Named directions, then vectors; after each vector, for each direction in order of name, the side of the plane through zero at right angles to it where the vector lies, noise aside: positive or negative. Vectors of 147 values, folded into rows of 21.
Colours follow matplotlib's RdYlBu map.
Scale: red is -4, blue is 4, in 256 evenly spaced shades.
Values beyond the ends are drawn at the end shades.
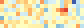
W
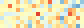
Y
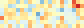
negative, negative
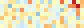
negative, negative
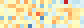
positive, positive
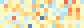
negative, positive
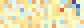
positive, positive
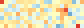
positive, negative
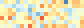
negative, negative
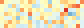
positive, negative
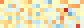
positive, negative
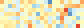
positive, negative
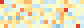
positive, negative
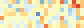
negative, negative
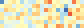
negative, positive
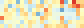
negative, negative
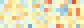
negative, positive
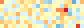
positive, negative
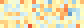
positive, negative
